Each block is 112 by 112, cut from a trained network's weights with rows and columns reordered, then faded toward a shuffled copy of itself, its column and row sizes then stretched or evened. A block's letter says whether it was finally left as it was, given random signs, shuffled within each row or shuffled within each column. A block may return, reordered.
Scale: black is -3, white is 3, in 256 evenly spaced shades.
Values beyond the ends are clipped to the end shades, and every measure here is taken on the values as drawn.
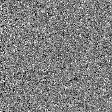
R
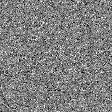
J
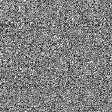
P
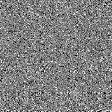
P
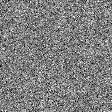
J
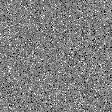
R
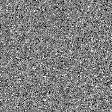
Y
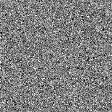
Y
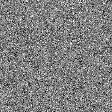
R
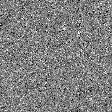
R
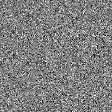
Y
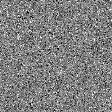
R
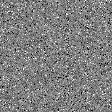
R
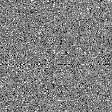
P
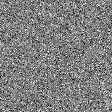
R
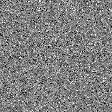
J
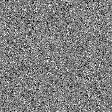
R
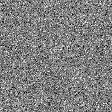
J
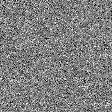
J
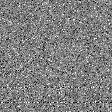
J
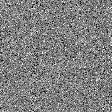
R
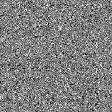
P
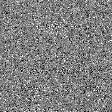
Y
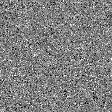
J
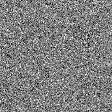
R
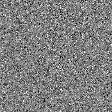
R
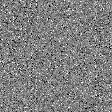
R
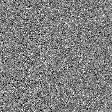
R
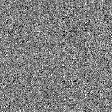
P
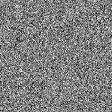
P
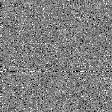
P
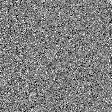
R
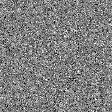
R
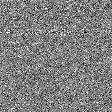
J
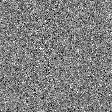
R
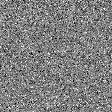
J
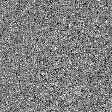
R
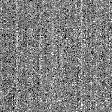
P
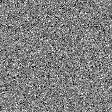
J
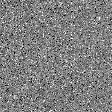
R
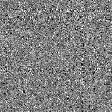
P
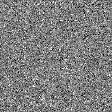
Y
